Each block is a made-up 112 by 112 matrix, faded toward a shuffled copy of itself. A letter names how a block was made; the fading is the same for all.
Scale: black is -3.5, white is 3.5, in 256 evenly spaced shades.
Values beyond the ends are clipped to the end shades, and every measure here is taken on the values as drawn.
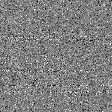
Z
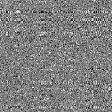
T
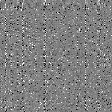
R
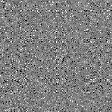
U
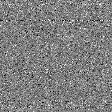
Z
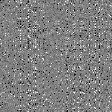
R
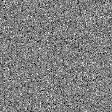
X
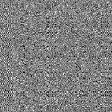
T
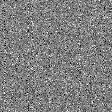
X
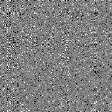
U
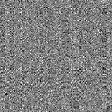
T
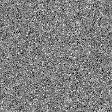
X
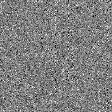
X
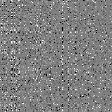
R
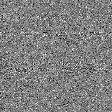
Z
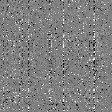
R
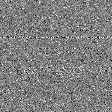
Z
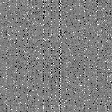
R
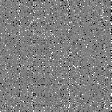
R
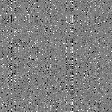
R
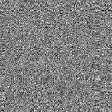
T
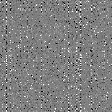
R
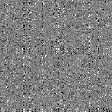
U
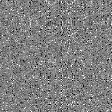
U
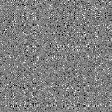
U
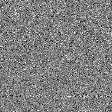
Z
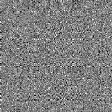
T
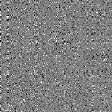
U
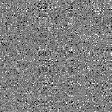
U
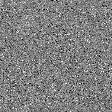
Z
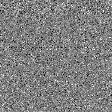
Z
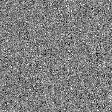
X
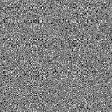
T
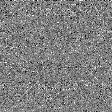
Z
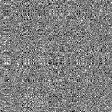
T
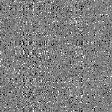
U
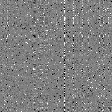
R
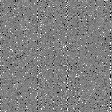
R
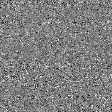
Z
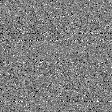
Z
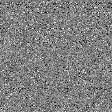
Z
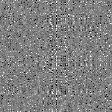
R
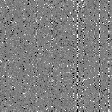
R
